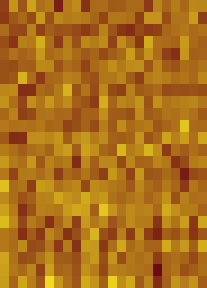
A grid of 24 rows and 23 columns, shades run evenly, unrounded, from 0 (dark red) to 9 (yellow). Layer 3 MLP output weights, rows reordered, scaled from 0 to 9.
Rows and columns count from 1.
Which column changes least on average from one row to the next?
22
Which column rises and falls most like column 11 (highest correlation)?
10
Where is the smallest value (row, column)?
23, 18
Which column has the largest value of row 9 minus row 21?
12
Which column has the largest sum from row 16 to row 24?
1
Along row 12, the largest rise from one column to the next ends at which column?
4
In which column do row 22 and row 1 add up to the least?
7
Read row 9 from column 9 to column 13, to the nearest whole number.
4 3 2 7 4
